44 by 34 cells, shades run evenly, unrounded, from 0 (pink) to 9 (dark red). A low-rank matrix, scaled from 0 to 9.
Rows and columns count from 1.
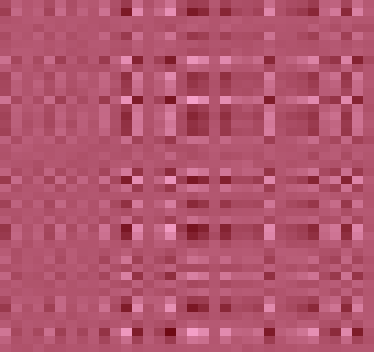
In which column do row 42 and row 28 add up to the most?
16
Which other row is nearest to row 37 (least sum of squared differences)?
9
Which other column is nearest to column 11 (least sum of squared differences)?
23
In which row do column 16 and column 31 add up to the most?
42
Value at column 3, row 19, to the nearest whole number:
4
